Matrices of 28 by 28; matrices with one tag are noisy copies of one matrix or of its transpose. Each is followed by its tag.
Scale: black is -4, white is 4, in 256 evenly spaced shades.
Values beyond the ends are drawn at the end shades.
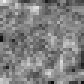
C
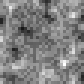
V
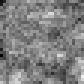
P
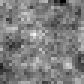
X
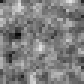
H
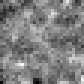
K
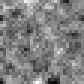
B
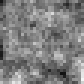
P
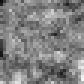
P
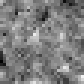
X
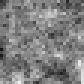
P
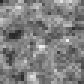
H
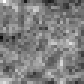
C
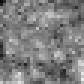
P
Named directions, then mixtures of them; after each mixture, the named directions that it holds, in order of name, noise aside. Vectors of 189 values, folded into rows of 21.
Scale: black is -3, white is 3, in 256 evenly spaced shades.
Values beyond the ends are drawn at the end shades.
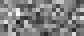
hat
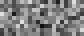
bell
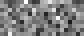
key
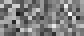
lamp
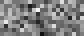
bell, hat, lamp.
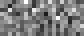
bell, key, lamp.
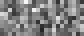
bell, key.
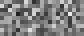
key, lamp.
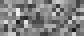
hat.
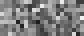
bell, hat, key.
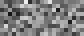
hat, key.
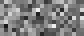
hat, lamp.
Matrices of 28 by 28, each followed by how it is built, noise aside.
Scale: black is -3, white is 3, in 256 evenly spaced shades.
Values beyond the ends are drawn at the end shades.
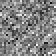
Hankel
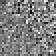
upper triangular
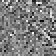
upper triangular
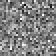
noise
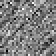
Hankel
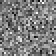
noise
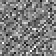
Hankel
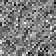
Hankel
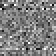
uneven rows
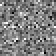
uneven rows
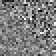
upper triangular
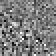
lower triangular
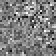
upper triangular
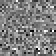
uneven rows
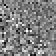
lower triangular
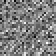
Hankel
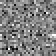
uneven rows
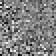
lower triangular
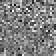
upper triangular
